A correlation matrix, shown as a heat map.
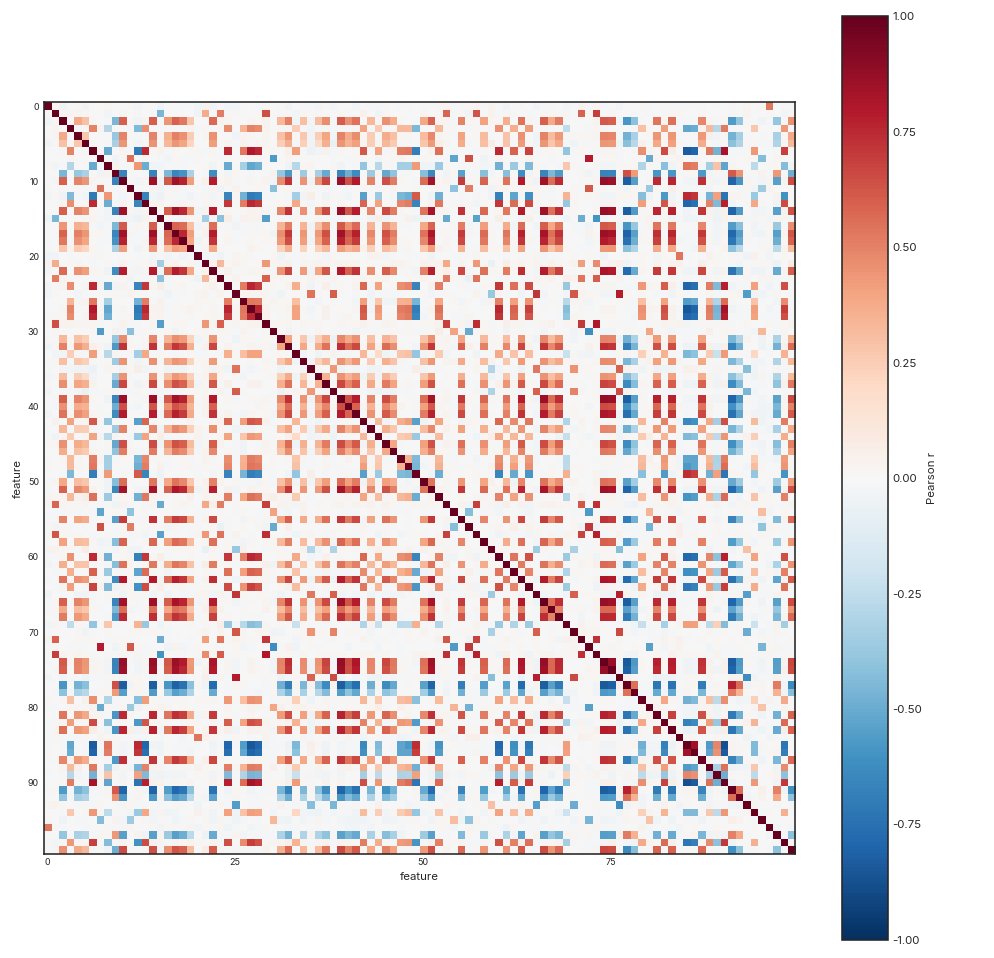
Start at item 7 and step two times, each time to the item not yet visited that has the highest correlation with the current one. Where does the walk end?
56
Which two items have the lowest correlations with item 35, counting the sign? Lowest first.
93, 59
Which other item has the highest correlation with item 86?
85
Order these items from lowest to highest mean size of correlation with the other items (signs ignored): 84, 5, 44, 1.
84, 1, 44, 5
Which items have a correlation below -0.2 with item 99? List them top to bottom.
9, 77, 78, 91, 92, 97
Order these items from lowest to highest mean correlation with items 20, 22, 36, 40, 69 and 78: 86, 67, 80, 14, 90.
90, 80, 86, 67, 14
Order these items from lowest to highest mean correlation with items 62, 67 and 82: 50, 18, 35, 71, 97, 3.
97, 35, 71, 50, 18, 3
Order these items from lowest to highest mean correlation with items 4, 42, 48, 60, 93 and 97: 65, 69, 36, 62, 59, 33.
69, 65, 36, 59, 33, 62
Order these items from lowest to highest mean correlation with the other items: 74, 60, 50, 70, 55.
70, 60, 50, 55, 74
